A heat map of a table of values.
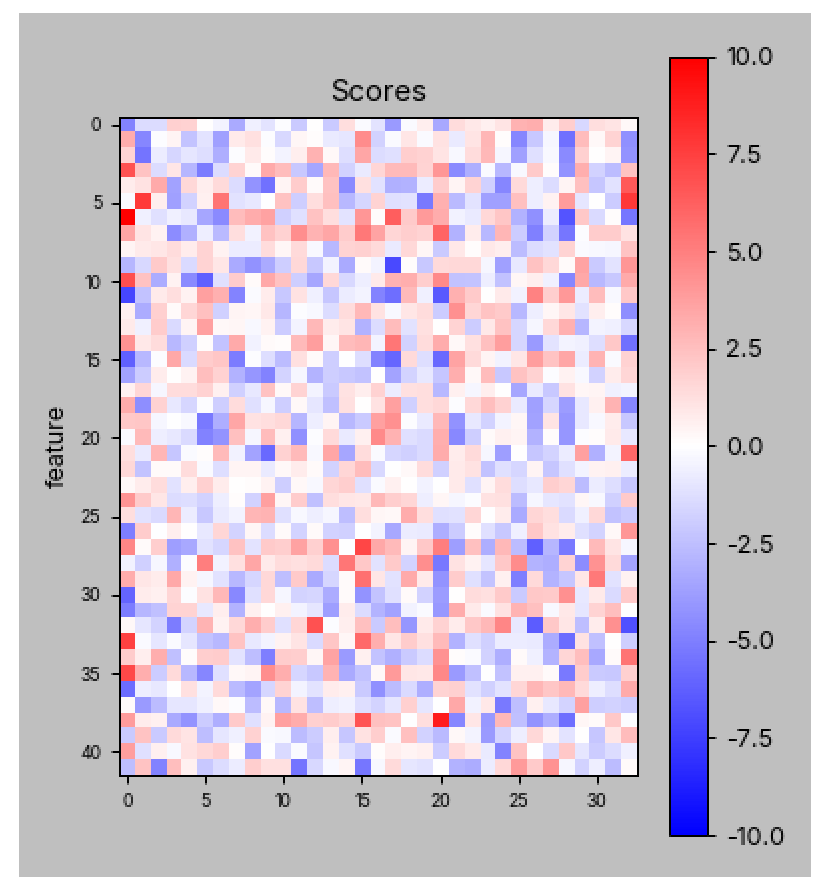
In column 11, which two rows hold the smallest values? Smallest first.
41, 20
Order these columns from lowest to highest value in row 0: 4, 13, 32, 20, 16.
20, 13, 16, 32, 4
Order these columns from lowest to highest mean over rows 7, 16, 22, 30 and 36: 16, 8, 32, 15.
8, 16, 15, 32
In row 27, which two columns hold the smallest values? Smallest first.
26, 28
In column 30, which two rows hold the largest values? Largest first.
29, 28
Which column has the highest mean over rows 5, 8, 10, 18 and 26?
32
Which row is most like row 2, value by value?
1
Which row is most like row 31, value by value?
0
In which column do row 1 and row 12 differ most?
28
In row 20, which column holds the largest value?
16
